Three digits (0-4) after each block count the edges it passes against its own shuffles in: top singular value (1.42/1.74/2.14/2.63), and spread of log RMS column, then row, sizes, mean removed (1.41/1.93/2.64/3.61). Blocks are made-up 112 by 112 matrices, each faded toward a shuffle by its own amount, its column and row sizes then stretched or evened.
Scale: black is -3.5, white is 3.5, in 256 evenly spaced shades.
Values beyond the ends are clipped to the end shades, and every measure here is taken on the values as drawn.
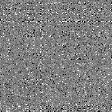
3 2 3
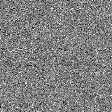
1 0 2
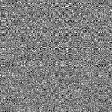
4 1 3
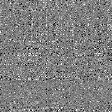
2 2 3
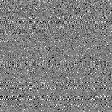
4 0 3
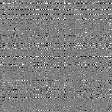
4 2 4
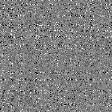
2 2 3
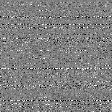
3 0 4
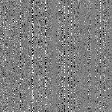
2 4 0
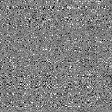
3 1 3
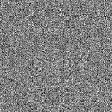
3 1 1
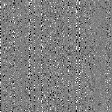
3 4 0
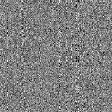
3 3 0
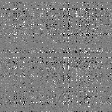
2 3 4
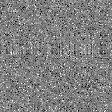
3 0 1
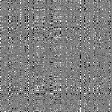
4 4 3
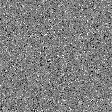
0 0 0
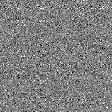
2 0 2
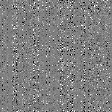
1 4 2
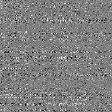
1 2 4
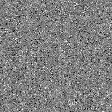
1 0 0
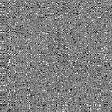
4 2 2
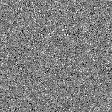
1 0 0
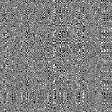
4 3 2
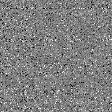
1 1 2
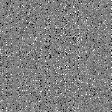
2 3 0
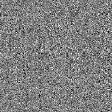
2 2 1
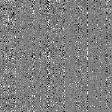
2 4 2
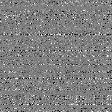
3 0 4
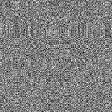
4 1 1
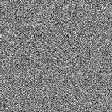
3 0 0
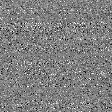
0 0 3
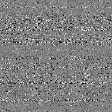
1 1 4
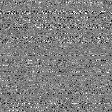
2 0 4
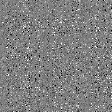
0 3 2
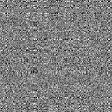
4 2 3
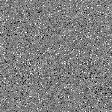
1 1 1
